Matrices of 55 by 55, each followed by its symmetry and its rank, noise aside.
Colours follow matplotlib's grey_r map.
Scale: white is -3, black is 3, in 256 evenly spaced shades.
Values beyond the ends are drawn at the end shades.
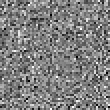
antisymmetric, rank twelve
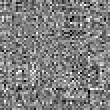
antisymmetric, rank eight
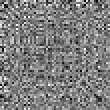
symmetric, rank six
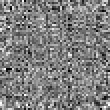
no symmetry, rank eight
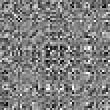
symmetric, rank six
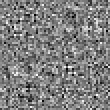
antisymmetric, rank twelve
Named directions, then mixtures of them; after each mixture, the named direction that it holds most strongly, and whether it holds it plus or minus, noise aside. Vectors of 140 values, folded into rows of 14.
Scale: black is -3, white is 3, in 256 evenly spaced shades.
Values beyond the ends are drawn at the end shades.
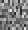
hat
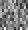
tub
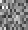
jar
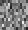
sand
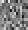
hat, minus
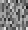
sand, minus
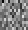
hat, plus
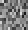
hat, minus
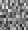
hat, plus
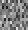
hat, minus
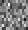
sand, plus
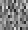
tub, minus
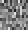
hat, minus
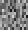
hat, minus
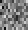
jar, minus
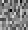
hat, minus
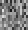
hat, minus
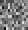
jar, minus
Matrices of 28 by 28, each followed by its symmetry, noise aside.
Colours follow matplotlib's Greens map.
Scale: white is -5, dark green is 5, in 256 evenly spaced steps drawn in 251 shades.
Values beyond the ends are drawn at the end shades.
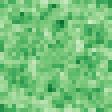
same after a half turn.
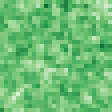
symmetric across the other diagonal.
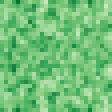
mirrored top to bottom.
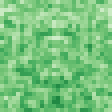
mirrored left to right.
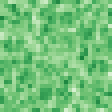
same after a half turn.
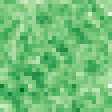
symmetric across the other diagonal.
